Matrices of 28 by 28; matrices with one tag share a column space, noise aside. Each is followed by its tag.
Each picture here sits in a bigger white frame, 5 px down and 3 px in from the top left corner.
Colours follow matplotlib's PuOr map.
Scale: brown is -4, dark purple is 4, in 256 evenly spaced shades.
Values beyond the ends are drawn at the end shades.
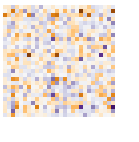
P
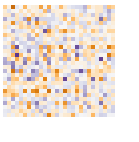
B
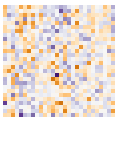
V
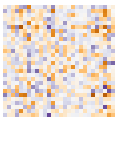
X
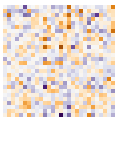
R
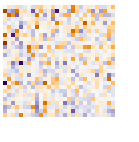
R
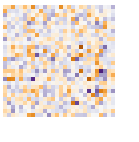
B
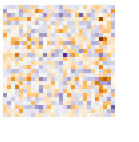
P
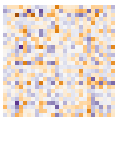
R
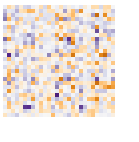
P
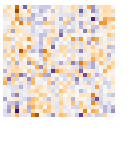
V
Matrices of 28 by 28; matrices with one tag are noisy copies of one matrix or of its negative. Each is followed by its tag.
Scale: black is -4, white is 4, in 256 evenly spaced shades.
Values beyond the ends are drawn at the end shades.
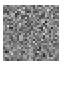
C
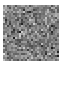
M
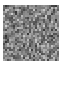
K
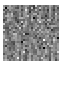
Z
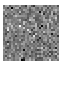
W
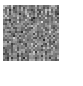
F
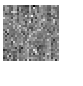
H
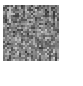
Z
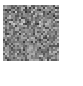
C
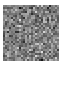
W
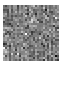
F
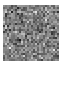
M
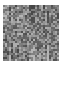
F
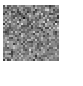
C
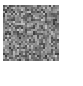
M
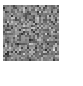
W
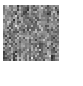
H
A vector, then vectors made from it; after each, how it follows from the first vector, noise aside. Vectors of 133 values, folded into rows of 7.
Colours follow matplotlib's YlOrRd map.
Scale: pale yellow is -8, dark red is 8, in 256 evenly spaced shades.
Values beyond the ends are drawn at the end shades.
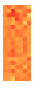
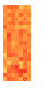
reversed.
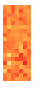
wrapped around.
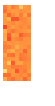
reversed, partly zeroed.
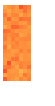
reversed, negated, shrunk.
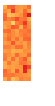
sign-scrambled.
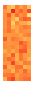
sign-scrambled.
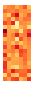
wrapped around, negated, scaled up.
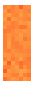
reversed, negated, shrunk.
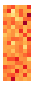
negated, scaled up.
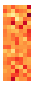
negated, scaled up.
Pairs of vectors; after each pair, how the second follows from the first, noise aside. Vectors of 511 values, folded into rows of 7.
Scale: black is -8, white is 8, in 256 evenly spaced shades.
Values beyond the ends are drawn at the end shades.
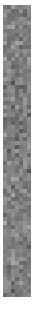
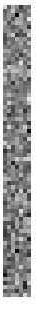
wrapped around, scaled up.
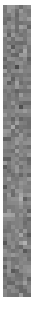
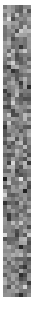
wrapped around, scaled up.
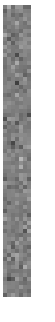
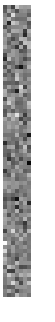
wrapped around, scaled up.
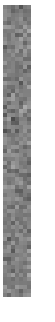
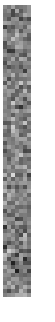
wrapped around, scaled up.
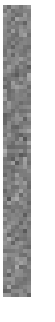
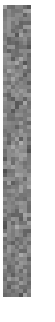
reversed, negated.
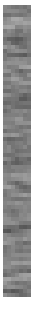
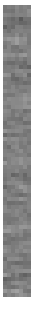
negated, shrunk.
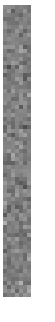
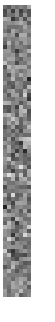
reversed, negated, scaled up.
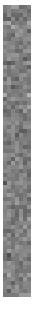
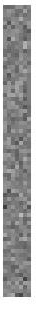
reversed, negated.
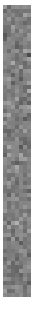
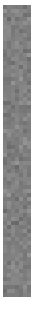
negated, shrunk.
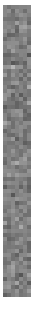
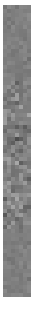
reversed, negated, partly zeroed.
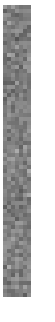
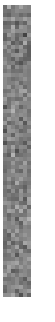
reversed, negated.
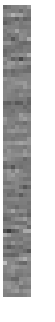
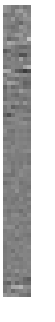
reversed, partly zeroed.
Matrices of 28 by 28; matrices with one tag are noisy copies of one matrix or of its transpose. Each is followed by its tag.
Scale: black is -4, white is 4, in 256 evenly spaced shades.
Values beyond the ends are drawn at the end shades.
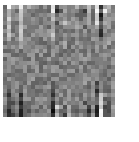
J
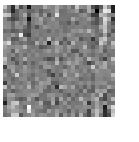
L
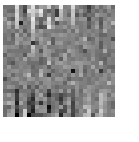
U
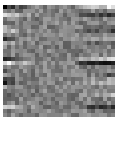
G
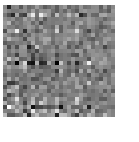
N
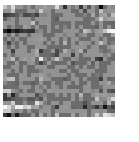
L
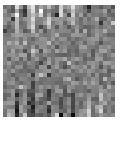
U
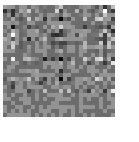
N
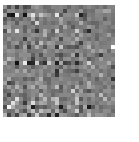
N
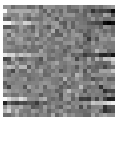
J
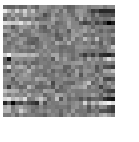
J
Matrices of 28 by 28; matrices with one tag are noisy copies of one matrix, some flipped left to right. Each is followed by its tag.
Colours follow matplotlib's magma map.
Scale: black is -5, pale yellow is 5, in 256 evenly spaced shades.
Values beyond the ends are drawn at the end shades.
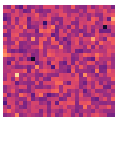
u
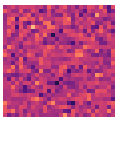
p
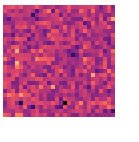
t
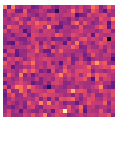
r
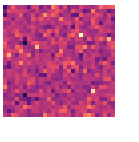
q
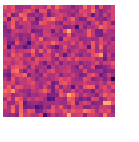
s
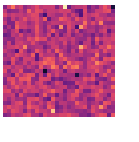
q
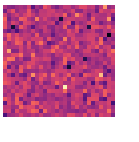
u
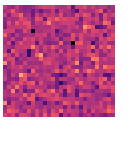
p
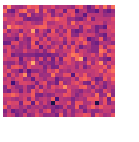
t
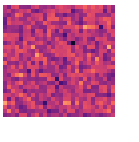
p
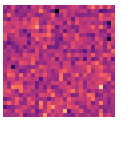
r
